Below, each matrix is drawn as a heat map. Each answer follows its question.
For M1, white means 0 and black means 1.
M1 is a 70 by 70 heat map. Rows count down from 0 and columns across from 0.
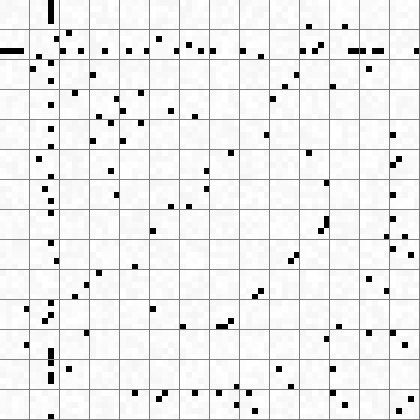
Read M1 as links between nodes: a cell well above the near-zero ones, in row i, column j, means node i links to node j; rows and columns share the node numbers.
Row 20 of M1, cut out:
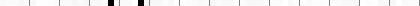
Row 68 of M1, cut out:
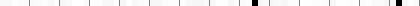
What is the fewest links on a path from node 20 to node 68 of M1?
6
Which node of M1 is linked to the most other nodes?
node 8
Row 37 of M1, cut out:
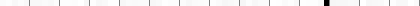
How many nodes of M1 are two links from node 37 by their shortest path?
3
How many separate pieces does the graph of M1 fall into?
3
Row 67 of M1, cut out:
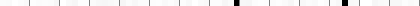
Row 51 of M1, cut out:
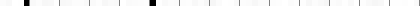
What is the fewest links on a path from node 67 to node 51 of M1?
3
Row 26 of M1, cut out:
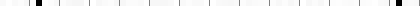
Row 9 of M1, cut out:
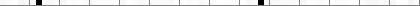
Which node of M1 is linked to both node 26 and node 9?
node 6
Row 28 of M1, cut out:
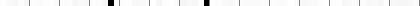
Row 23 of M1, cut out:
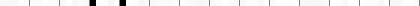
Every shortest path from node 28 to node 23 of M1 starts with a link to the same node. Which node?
node 18
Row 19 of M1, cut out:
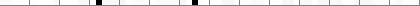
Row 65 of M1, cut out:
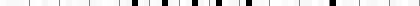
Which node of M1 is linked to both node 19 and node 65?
node 32
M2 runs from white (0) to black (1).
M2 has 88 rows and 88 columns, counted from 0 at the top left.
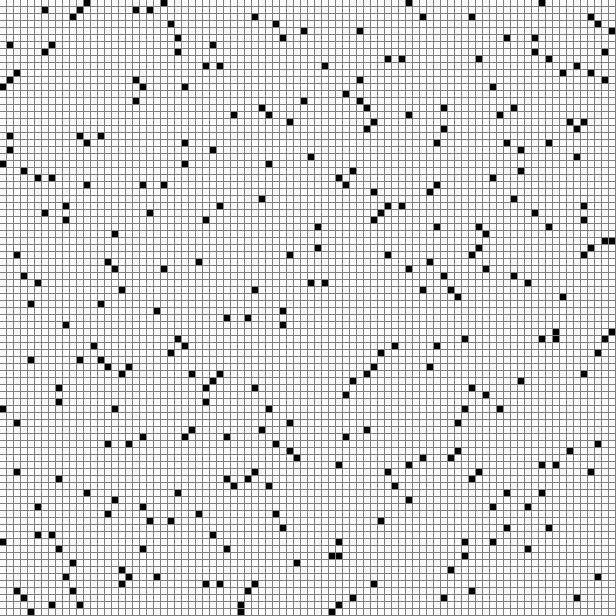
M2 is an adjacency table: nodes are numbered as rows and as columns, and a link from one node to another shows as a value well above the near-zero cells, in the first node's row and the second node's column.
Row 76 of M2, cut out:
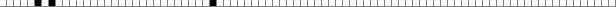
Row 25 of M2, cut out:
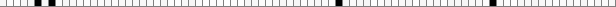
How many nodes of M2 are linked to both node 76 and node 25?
2
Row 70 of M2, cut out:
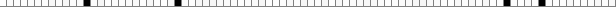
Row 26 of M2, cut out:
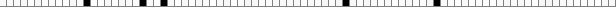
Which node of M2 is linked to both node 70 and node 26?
node 12
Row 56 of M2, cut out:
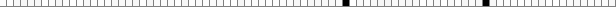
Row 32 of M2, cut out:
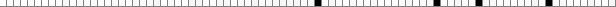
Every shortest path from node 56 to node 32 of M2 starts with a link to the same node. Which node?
node 49
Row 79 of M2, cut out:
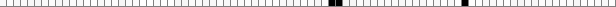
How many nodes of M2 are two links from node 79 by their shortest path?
5
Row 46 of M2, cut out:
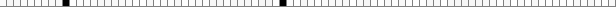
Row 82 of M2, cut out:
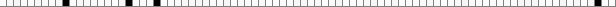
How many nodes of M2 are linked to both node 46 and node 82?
1
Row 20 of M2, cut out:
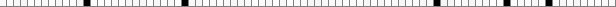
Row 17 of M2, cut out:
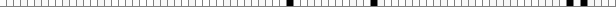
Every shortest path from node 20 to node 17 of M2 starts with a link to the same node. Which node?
node 78
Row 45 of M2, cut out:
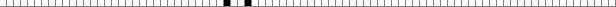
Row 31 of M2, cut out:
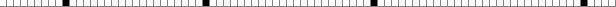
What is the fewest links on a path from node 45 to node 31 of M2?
6
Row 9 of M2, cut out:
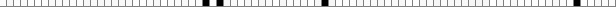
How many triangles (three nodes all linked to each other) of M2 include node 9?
1
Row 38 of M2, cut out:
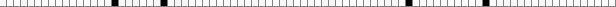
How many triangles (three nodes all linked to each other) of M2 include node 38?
1
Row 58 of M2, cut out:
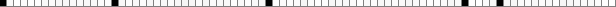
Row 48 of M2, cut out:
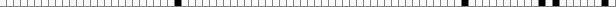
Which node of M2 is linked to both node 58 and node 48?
node 66
